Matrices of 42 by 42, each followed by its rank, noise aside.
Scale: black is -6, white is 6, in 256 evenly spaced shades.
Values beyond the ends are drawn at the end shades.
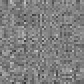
six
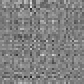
four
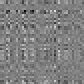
two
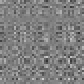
three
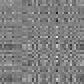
two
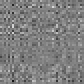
three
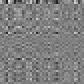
two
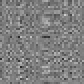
four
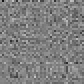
six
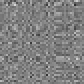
four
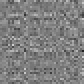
four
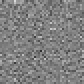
eight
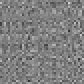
six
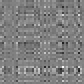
two
